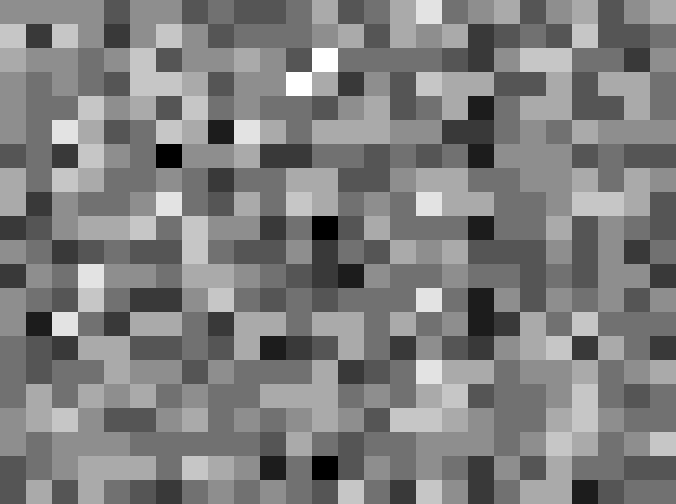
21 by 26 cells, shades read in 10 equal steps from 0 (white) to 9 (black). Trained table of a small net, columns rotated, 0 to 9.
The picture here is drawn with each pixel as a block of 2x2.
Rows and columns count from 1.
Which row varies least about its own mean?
19
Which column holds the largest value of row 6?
9
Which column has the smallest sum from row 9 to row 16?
17
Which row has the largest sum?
7
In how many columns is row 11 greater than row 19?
16
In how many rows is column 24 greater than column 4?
13
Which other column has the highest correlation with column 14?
21
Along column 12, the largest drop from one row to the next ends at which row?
4
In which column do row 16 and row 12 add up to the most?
14
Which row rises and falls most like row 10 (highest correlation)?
20
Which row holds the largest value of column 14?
12
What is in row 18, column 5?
6
